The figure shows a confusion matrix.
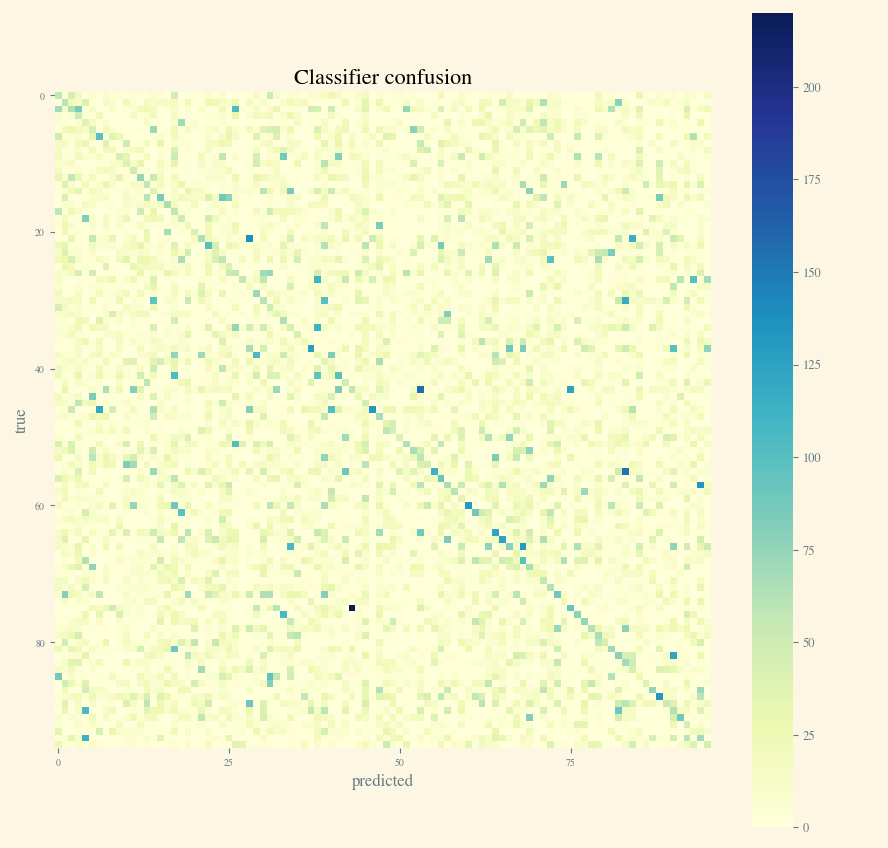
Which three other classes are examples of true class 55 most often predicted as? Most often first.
83, 42, 14
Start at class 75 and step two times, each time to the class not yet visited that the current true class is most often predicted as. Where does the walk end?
53
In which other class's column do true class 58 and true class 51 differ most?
26
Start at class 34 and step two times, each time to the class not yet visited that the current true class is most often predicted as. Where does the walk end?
29
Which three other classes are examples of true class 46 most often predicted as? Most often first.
6, 40, 28
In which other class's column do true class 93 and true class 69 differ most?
5
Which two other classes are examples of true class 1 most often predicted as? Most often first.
82, 71
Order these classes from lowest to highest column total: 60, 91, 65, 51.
91, 51, 60, 65
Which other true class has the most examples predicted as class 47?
19
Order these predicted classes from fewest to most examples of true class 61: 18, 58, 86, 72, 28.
28, 58, 86, 72, 18
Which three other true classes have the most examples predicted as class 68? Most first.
66, 37, 13
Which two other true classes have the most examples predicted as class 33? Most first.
76, 9
